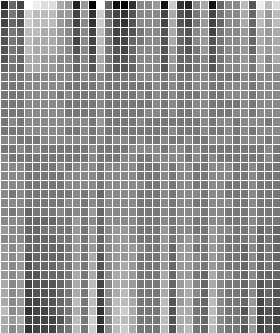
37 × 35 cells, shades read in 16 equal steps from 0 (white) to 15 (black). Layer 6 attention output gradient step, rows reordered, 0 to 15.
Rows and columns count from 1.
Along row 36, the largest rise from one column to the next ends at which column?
13
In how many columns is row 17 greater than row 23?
13
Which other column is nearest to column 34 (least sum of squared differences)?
26
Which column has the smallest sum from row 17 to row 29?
12
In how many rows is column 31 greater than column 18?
12
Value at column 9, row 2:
6
